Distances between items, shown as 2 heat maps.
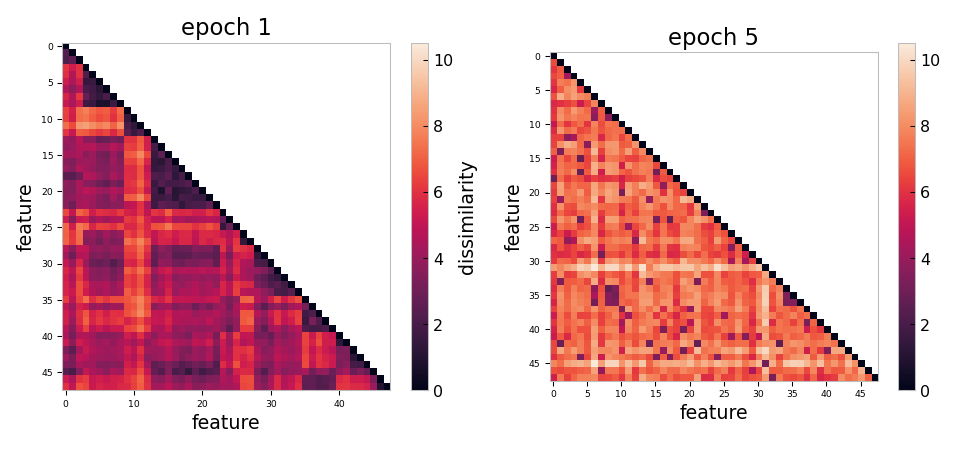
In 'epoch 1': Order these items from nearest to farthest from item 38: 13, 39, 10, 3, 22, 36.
39, 36, 22, 13, 10, 3
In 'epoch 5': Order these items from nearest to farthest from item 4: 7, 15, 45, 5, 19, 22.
15, 7, 5, 19, 22, 45
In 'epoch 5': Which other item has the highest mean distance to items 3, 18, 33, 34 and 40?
31
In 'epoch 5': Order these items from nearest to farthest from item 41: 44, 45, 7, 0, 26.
26, 0, 7, 44, 45
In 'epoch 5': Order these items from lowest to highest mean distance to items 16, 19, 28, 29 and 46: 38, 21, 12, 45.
12, 38, 21, 45
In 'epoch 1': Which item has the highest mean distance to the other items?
11
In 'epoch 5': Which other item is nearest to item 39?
37
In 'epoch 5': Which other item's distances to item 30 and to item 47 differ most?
32
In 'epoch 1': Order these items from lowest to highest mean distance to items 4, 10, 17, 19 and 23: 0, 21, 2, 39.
21, 39, 0, 2
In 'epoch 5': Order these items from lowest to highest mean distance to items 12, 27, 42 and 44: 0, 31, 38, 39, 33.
33, 0, 38, 39, 31
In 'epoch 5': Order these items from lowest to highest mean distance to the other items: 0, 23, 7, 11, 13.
0, 7, 23, 11, 13
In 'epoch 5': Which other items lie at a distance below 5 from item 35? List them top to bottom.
6, 8, 9, 34, 36
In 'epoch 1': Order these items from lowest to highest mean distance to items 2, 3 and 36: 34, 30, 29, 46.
29, 30, 46, 34
